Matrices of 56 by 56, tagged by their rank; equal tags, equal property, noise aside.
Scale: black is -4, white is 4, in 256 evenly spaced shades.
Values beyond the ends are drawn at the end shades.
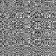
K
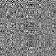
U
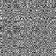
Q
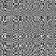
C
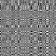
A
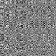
U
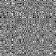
Q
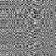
K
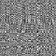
U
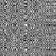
K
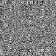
Q
